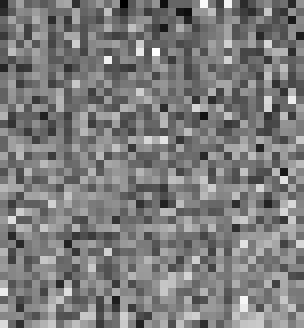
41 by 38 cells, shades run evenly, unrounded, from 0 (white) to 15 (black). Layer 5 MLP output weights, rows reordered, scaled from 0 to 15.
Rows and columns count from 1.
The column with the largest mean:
9
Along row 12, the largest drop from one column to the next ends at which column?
37
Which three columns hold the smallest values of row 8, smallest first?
14, 29, 20
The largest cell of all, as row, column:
1, 16
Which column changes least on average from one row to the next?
11
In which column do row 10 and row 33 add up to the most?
33
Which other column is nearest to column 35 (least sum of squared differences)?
4
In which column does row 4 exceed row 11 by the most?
21
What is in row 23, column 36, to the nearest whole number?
2
